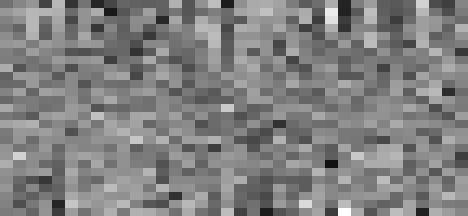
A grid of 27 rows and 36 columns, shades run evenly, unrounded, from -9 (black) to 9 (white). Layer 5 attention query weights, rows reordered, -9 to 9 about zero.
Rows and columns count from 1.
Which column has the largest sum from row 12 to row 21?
31
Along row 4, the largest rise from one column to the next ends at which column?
19
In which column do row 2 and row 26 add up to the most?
24
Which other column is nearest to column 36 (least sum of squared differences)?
16
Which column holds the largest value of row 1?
33
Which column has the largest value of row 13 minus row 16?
22
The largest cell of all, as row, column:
27, 27
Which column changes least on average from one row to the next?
10
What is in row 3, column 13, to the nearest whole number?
-6
